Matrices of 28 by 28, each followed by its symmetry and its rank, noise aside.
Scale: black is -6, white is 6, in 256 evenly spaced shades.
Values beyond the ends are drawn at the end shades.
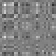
symmetric, rank one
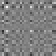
symmetric, rank one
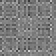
symmetric, rank two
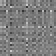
symmetric, rank two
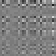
no symmetry, rank one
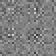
symmetric, rank three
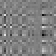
no symmetry, rank one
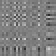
symmetric, rank one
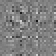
no symmetry, rank two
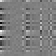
no symmetry, rank one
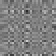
no symmetry, rank two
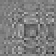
symmetric, rank three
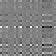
no symmetry, rank one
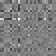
symmetric, rank two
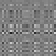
no symmetry, rank one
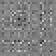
symmetric, rank three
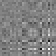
symmetric, rank one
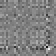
symmetric, rank two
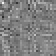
symmetric, rank three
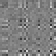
symmetric, rank one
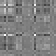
symmetric, rank one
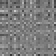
no symmetry, rank two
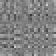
no symmetry, rank three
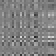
no symmetry, rank one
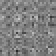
symmetric, rank three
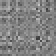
symmetric, rank three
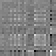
symmetric, rank one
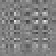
no symmetry, rank one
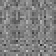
no symmetry, rank three
